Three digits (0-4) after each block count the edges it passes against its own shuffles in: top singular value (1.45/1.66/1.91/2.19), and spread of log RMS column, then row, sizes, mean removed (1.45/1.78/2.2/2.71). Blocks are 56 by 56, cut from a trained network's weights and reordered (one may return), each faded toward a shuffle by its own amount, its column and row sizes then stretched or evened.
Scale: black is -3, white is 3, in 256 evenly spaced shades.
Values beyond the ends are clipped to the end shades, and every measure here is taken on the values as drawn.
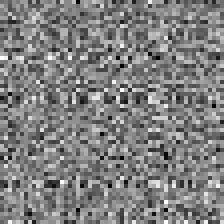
4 0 3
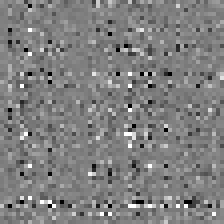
0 3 3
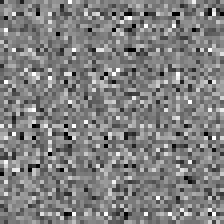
1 2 3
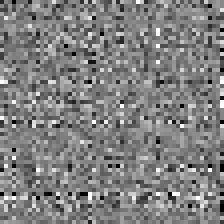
0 3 4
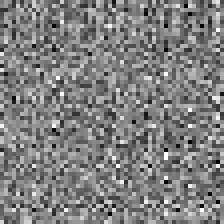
3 2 0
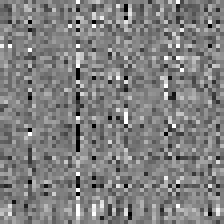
4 4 1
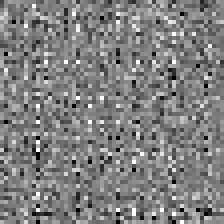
0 4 2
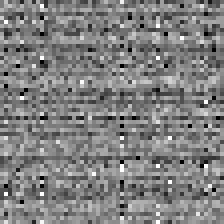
3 3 1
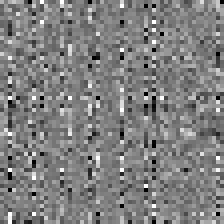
2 4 1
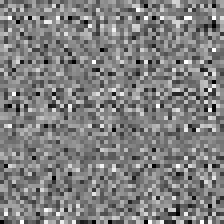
2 1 4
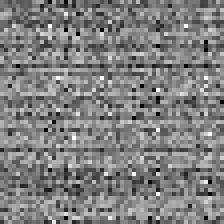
3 2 0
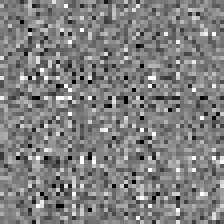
1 3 1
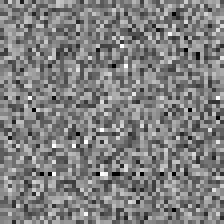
1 0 0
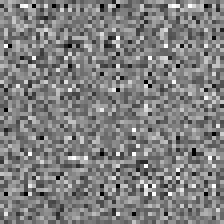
2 1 2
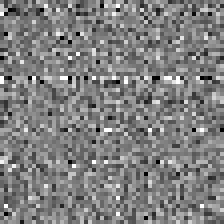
1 0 3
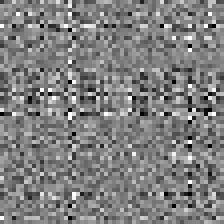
4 3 4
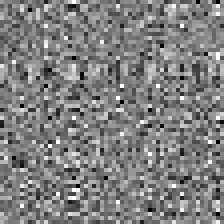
4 3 2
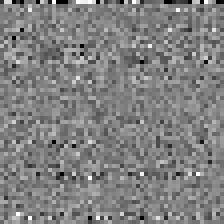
1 1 3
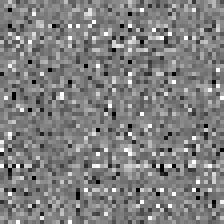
0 2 2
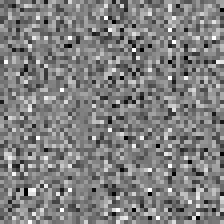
1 3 1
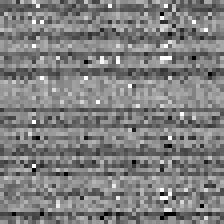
4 1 1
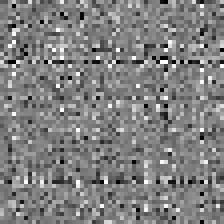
3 3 3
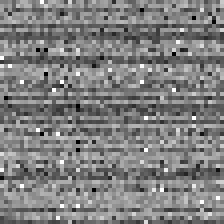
4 0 0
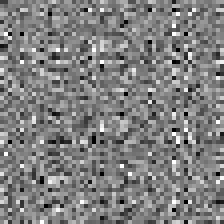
4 4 2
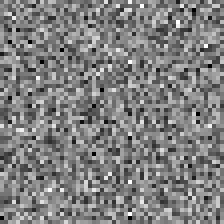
2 0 0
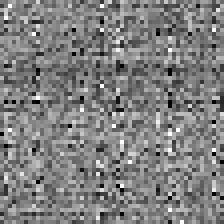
1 4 0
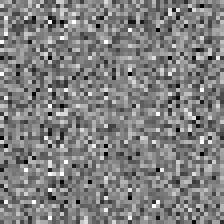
0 2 0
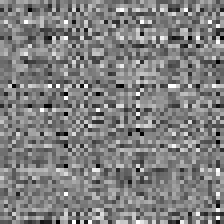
4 2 4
